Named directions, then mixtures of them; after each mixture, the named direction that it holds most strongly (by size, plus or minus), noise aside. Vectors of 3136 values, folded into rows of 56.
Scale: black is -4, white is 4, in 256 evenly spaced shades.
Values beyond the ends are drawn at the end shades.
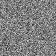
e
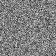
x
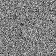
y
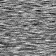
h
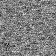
e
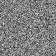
x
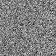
y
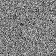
y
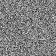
e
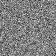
x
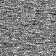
h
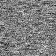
h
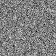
y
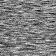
h
